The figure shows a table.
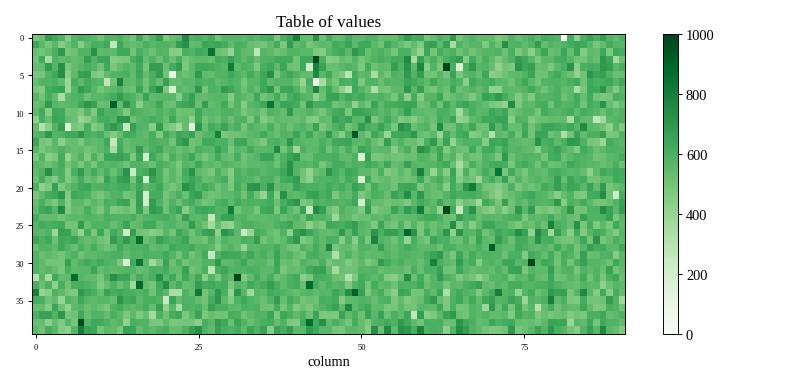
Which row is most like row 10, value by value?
17
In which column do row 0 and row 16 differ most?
81
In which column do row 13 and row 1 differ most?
49
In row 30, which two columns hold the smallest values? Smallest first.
14, 18
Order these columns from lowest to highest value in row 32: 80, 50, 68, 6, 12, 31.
68, 80, 50, 12, 6, 31
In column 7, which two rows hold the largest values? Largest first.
38, 39
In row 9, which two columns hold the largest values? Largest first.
12, 36
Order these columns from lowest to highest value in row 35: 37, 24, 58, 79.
58, 24, 37, 79
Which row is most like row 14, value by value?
1
